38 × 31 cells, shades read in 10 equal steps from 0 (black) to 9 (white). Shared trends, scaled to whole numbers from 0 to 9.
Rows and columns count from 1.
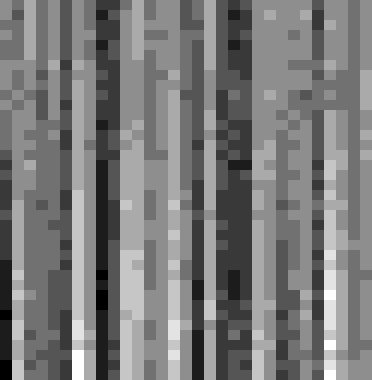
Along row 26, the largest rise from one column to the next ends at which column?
28
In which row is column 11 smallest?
1
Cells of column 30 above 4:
3
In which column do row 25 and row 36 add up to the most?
7
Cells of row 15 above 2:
26
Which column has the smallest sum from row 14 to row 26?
9
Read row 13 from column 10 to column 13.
2 5 6 4
